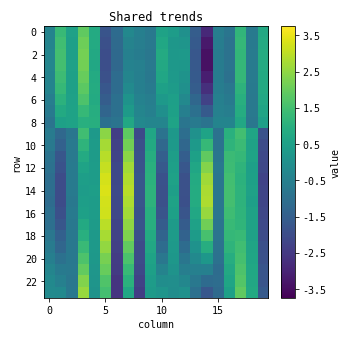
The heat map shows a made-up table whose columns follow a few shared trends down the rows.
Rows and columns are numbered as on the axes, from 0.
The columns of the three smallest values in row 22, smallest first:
6, 8, 19
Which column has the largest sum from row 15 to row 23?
5
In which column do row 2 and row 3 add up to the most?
3
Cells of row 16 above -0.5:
11
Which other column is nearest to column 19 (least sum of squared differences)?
1
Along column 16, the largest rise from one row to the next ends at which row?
9
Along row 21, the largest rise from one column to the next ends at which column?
7
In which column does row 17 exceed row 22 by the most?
14
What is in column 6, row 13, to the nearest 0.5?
-2
